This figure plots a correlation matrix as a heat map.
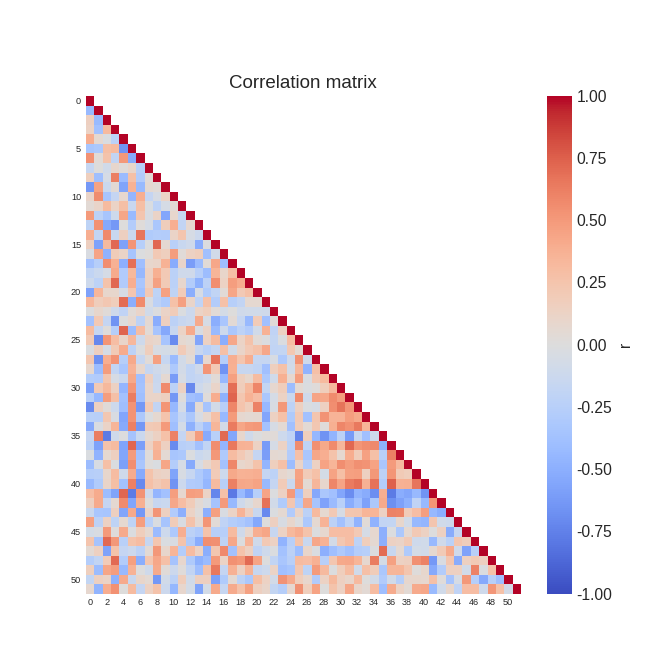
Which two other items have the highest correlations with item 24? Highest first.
4, 41
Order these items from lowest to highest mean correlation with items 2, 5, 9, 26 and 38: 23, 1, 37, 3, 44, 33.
44, 1, 23, 37, 3, 33
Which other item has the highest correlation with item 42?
21
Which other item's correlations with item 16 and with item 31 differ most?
35
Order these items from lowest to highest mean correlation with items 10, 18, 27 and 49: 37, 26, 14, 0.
26, 14, 0, 37
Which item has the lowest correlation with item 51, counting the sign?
13
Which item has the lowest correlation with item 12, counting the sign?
30
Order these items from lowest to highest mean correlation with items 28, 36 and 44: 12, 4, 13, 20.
4, 20, 13, 12
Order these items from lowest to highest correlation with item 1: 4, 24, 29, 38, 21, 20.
29, 24, 38, 4, 21, 20
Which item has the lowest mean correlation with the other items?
41
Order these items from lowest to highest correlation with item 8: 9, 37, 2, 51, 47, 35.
2, 9, 35, 51, 37, 47
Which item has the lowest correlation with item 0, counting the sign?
32
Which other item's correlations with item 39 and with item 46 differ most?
14
